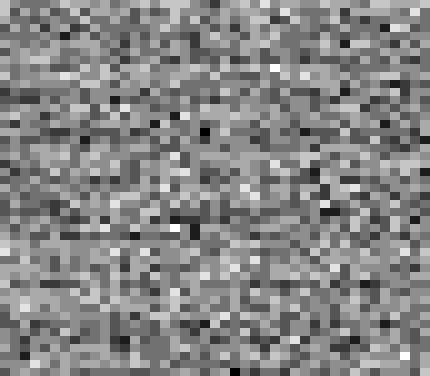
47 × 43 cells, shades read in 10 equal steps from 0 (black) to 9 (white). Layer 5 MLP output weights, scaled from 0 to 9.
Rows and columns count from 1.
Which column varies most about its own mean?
18
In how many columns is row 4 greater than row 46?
13
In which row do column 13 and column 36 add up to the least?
43
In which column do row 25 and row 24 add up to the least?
33
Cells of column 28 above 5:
18
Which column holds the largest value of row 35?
21
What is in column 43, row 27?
3
